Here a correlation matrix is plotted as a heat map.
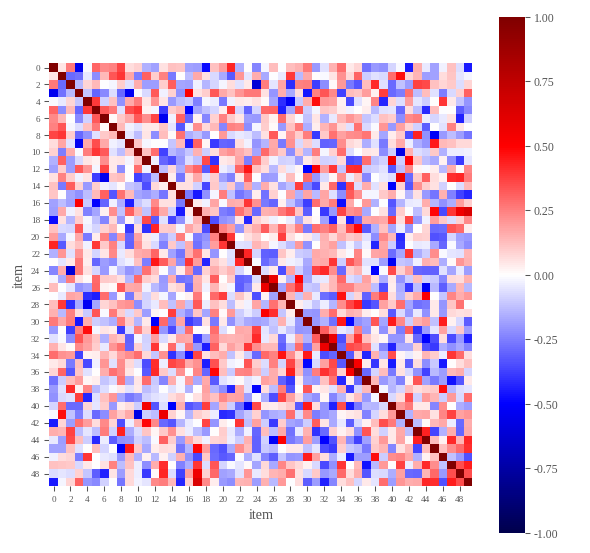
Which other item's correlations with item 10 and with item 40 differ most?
41
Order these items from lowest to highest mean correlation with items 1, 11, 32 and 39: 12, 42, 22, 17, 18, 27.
17, 27, 12, 18, 22, 42
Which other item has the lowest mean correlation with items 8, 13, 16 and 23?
5
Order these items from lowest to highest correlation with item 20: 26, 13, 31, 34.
13, 31, 26, 34
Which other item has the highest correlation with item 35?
36
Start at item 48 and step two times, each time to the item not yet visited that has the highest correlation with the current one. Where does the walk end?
49
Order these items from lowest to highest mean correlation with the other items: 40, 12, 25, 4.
40, 4, 25, 12
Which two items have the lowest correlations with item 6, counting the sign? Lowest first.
13, 48
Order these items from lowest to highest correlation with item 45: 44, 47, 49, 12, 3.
3, 12, 44, 47, 49
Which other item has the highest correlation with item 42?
11
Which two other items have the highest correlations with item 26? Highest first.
25, 29
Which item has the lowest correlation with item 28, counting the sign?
4
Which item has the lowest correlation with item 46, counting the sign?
35
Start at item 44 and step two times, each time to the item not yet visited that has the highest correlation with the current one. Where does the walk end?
34
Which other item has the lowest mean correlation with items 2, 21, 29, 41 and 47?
31
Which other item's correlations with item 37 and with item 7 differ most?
47
